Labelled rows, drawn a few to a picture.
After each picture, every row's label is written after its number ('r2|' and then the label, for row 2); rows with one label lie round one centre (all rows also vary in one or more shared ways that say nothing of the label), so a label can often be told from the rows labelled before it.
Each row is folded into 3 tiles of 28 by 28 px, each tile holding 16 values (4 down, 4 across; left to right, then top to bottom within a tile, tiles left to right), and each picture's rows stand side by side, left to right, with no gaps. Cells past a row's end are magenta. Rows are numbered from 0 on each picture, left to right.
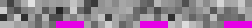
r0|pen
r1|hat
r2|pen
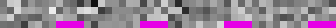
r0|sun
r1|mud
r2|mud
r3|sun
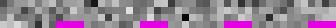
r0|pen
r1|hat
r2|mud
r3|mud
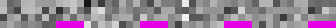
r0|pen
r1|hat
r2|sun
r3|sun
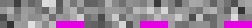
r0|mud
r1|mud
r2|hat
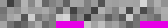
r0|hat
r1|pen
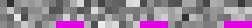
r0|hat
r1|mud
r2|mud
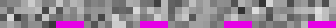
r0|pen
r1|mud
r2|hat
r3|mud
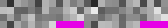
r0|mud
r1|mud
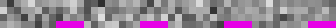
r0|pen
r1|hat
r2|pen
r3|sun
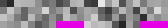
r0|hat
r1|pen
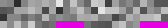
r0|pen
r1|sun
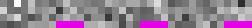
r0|sun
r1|pen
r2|mud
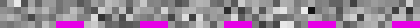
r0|sun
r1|pen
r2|hat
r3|sun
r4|hat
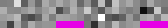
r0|sun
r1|sun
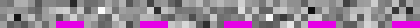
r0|mud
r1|hat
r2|pen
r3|sun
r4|hat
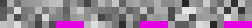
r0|pen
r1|pen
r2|hat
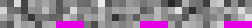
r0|sun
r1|sun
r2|mud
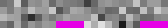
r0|sun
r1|pen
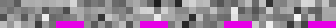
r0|pen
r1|mud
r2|hat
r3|pen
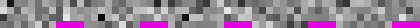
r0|mud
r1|mud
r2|mud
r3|pen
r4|hat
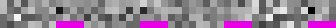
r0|sun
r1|pen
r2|mud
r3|sun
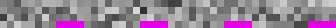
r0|pen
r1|sun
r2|hat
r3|pen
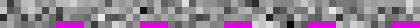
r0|pen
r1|sun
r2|sun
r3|pen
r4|pen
